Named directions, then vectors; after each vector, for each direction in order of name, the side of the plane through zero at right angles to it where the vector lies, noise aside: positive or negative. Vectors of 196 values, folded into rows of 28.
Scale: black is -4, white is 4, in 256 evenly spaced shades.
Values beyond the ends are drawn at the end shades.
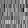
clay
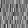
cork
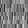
positive, positive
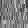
positive, positive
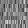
positive, negative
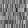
negative, positive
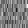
negative, positive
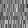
positive, negative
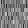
positive, positive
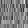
positive, positive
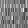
negative, negative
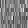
negative, negative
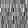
negative, negative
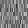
negative, positive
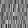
positive, negative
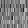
positive, positive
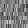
positive, negative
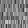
positive, negative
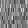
negative, negative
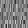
positive, negative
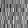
positive, positive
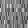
negative, negative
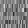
negative, positive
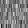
positive, negative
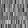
positive, negative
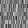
positive, negative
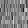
positive, positive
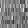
negative, negative
